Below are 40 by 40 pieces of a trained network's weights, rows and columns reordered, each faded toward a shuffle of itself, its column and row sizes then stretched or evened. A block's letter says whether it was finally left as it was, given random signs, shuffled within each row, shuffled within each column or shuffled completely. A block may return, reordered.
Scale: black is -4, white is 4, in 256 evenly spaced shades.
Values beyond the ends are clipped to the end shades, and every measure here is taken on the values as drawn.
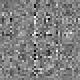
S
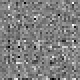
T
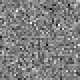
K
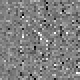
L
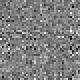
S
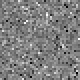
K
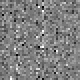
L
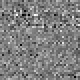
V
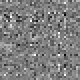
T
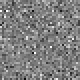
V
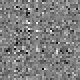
T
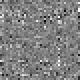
T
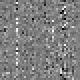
L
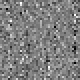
L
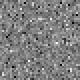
K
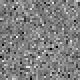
K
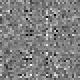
T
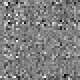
T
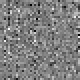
L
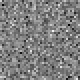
K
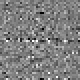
S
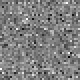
V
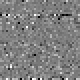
V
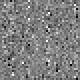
L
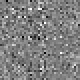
T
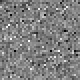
K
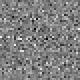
V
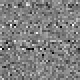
V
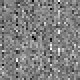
L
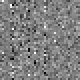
L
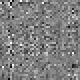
S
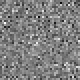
V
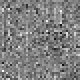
S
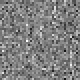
L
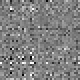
T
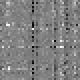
S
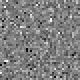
K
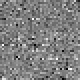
V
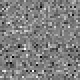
V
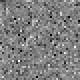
K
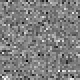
V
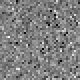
K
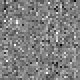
L
